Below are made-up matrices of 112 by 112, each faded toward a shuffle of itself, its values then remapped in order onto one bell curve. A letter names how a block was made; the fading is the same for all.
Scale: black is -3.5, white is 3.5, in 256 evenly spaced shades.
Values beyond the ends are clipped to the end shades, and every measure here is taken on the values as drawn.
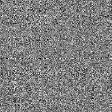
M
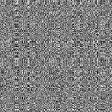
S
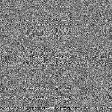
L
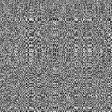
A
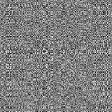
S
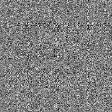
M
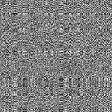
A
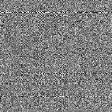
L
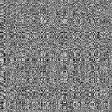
S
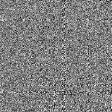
M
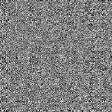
L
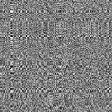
A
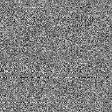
M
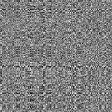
S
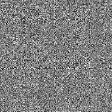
M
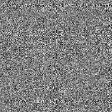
M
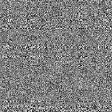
L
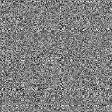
L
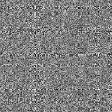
L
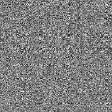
L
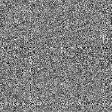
M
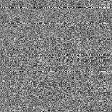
L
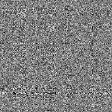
M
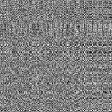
A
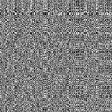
A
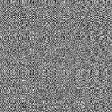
A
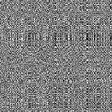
A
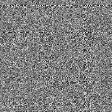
M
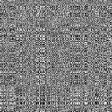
A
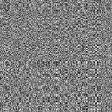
A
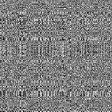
S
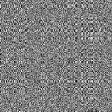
A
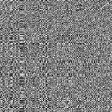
S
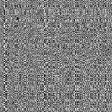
S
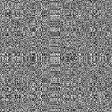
S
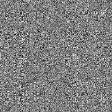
M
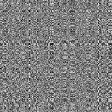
S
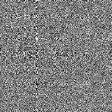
M
